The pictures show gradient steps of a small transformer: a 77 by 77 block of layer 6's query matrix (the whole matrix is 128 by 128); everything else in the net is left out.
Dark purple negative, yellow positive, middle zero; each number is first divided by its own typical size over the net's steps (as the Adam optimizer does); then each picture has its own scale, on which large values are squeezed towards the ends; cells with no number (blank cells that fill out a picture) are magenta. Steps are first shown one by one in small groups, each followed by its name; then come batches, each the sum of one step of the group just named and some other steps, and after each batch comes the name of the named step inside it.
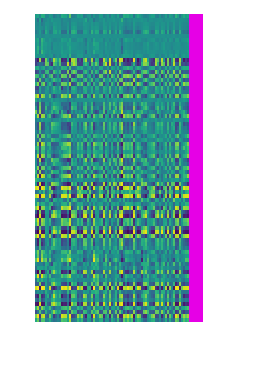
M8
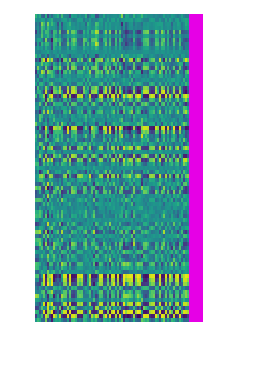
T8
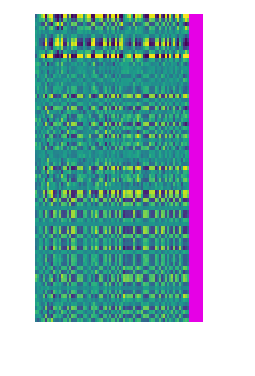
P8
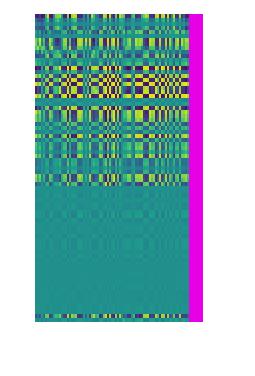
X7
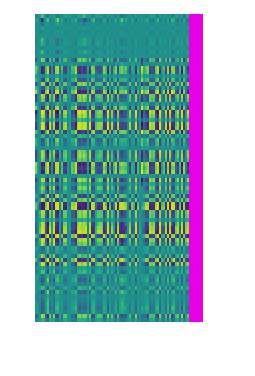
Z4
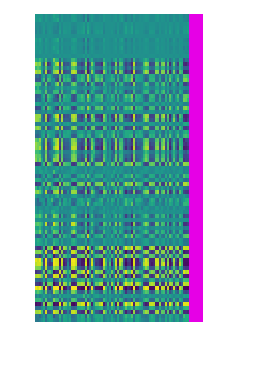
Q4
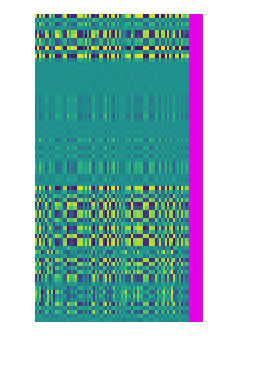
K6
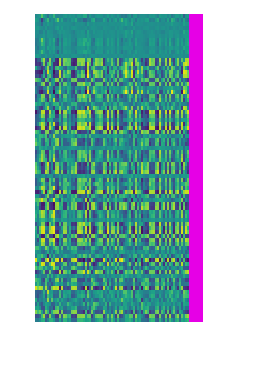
Z4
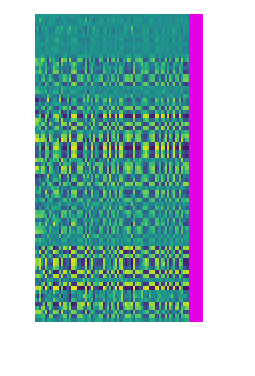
Q4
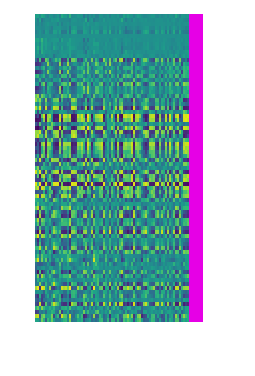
M8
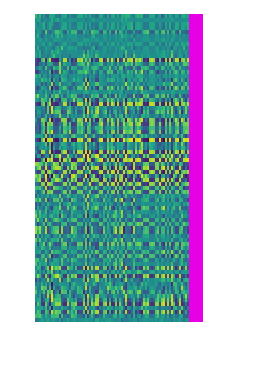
K6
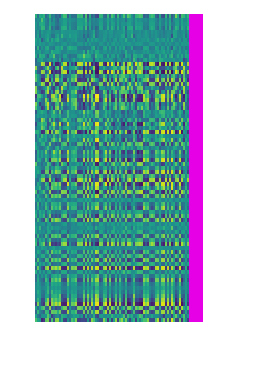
K6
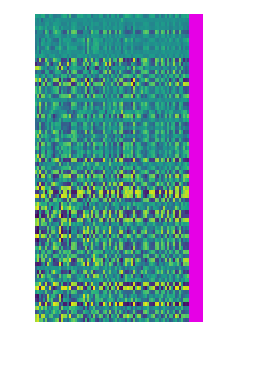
M8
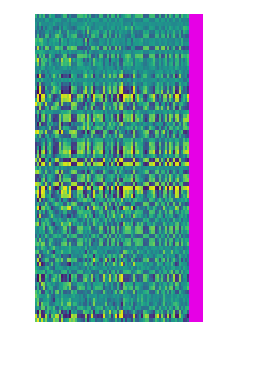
K6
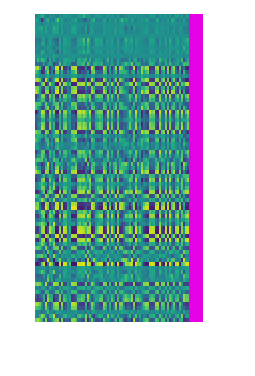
Z4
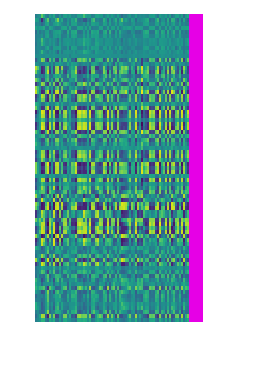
Z4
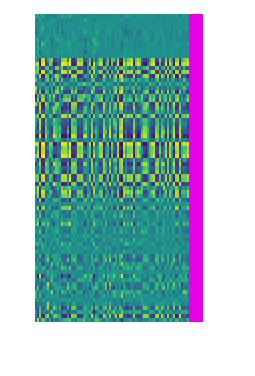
T8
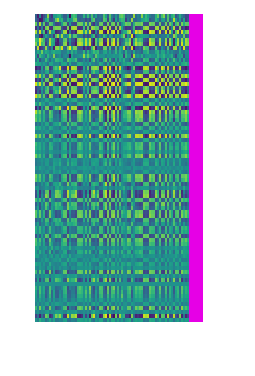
X7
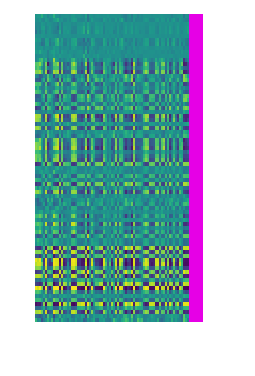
Q4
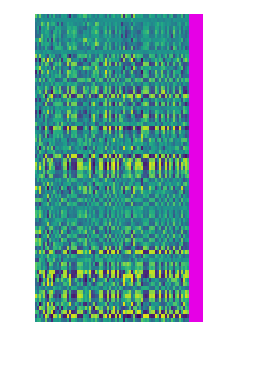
T8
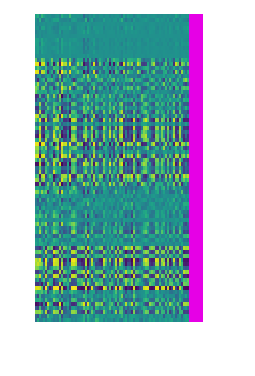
Q4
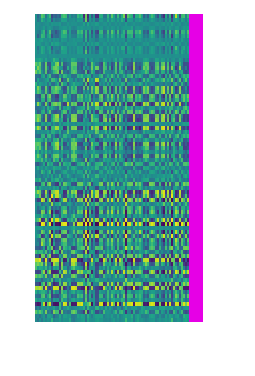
Q4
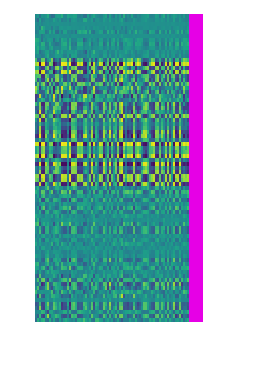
X7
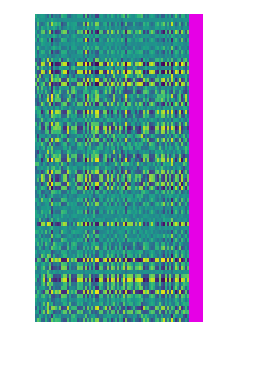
T8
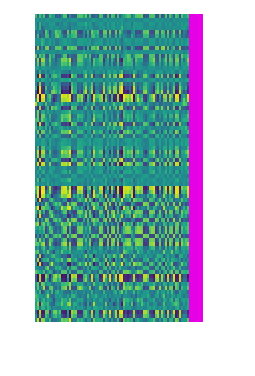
K6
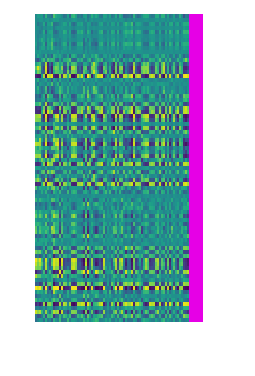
Q4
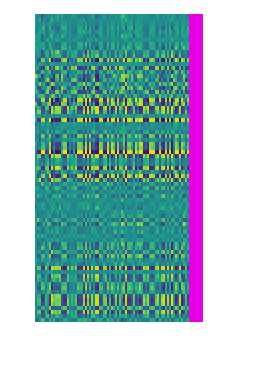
X7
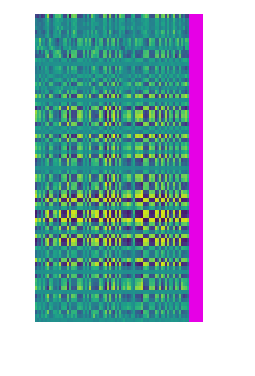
X7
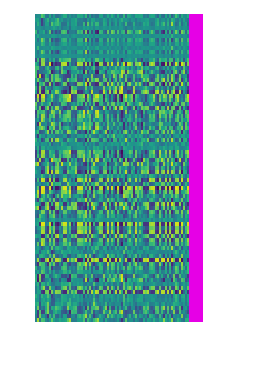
Z4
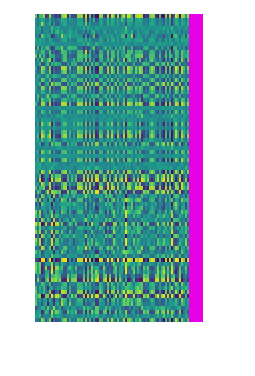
K6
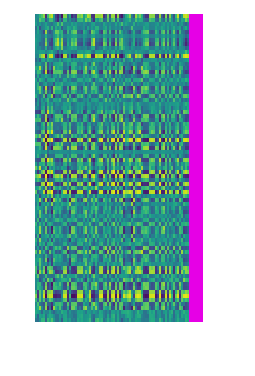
P8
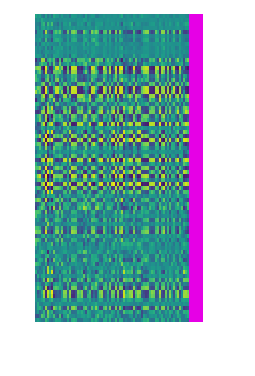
T8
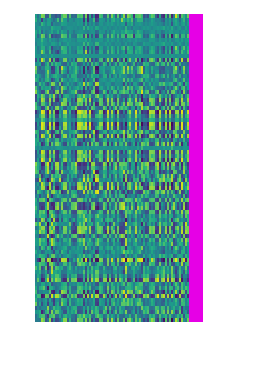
Z4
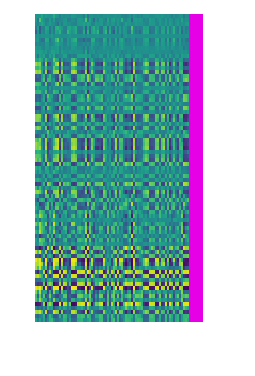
Q4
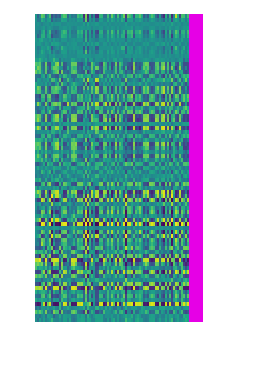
Q4
